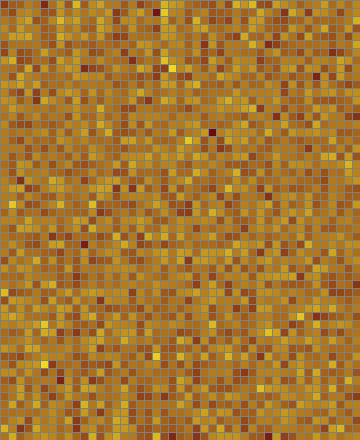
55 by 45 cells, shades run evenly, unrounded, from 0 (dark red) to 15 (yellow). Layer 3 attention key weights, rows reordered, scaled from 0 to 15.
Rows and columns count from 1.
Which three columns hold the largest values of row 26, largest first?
2, 12, 8
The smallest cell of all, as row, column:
17, 27
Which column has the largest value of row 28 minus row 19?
4
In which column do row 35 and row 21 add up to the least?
10
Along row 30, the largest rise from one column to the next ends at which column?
19
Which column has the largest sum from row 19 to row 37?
23
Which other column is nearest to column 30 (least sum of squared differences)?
14
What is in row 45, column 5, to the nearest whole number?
8
